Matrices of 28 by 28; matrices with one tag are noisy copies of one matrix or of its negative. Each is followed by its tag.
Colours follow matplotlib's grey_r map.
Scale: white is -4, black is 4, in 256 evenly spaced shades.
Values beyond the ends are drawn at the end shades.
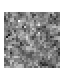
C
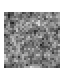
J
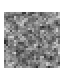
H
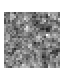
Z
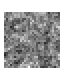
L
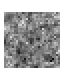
H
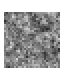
Z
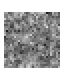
L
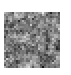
L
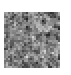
Z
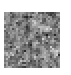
Z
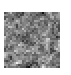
L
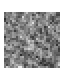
C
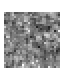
Z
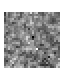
C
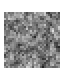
L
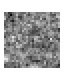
J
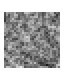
C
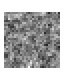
L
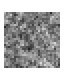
C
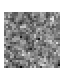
C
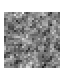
L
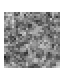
J
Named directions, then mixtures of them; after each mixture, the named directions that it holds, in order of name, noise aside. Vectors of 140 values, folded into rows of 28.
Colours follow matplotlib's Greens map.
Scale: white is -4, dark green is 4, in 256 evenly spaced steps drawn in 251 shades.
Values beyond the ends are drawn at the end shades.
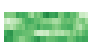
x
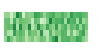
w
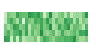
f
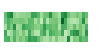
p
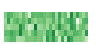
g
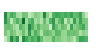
f.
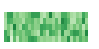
f, p.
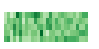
f, w.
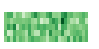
p, w.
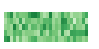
f, p.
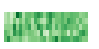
f, w, x.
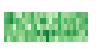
g, w, x.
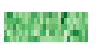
p.
